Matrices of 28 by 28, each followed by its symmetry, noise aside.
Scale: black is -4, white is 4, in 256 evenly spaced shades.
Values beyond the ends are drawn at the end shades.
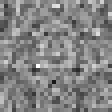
mirrored left to right.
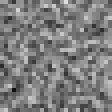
antisymmetric.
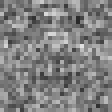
mirrored left to right.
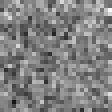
no symmetry.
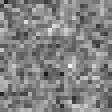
no symmetry.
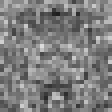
mirrored left to right.
